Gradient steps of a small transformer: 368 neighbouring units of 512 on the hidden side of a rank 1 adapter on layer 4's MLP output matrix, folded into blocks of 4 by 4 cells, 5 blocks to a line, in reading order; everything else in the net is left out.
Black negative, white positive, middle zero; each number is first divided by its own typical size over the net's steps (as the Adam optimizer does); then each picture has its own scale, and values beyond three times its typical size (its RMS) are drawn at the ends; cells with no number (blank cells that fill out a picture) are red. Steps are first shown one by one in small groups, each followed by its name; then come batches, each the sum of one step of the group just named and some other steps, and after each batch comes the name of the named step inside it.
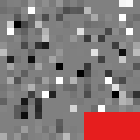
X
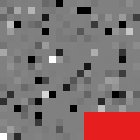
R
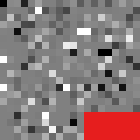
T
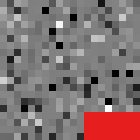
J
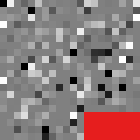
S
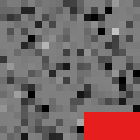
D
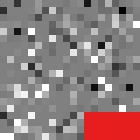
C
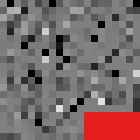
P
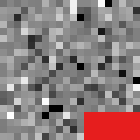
R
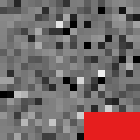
J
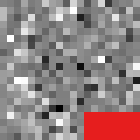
C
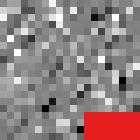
D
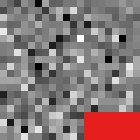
P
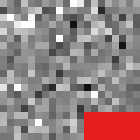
J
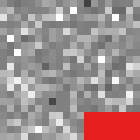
C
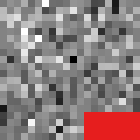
J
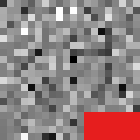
S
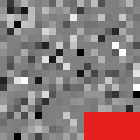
X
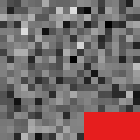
R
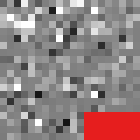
S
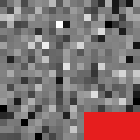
S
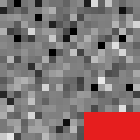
C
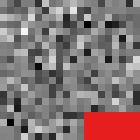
R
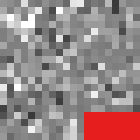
R
